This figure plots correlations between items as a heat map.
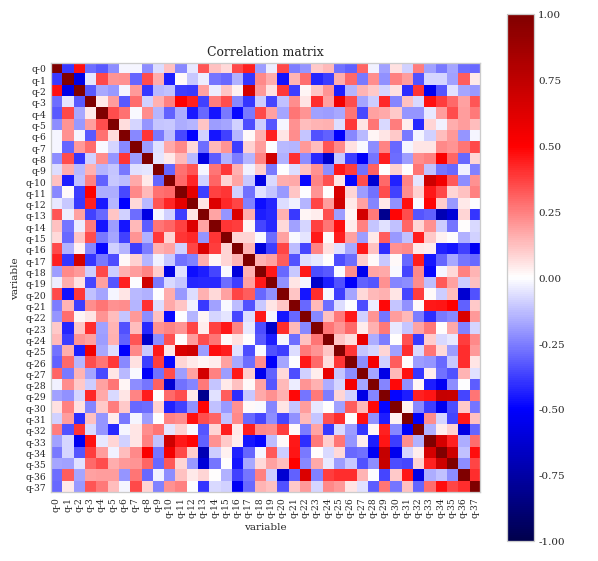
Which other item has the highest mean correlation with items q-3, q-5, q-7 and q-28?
q-26
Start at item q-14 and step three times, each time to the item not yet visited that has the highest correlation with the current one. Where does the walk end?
q-11
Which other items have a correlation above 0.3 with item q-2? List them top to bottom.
q-0, q-17, q-20, q-32
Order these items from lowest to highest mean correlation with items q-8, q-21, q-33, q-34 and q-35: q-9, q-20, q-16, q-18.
q-16, q-9, q-18, q-20
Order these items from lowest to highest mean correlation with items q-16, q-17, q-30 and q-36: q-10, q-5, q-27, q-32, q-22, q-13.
q-10, q-32, q-5, q-22, q-27, q-13
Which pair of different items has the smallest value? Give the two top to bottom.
q-13, q-29
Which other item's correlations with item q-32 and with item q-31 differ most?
q-36
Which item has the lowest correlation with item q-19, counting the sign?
q-23
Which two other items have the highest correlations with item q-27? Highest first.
q-13, q-24
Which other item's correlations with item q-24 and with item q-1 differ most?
q-8
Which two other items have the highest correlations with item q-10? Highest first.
q-33, q-34
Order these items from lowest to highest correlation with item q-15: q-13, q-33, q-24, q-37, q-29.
q-13, q-37, q-24, q-33, q-29
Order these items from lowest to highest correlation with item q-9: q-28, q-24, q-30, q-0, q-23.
q-24, q-0, q-30, q-23, q-28
